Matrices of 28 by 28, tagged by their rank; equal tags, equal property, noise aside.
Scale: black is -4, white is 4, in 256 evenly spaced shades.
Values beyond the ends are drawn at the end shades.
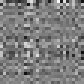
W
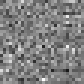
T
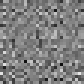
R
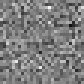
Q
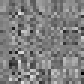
R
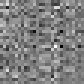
R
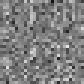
T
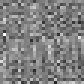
R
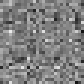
R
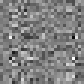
W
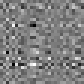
W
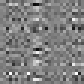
W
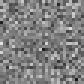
Q
